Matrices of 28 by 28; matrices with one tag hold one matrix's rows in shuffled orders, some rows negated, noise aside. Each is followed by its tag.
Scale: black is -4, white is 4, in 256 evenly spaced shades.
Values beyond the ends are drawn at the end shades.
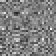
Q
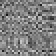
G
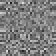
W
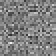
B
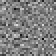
Q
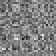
Q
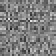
W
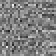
G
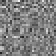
Q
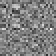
Q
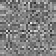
W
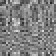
Q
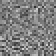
Q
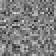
Q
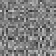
B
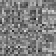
G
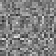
Q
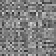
G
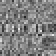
G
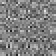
W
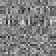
W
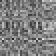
G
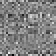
B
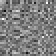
Q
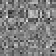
B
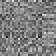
G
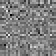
W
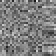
G
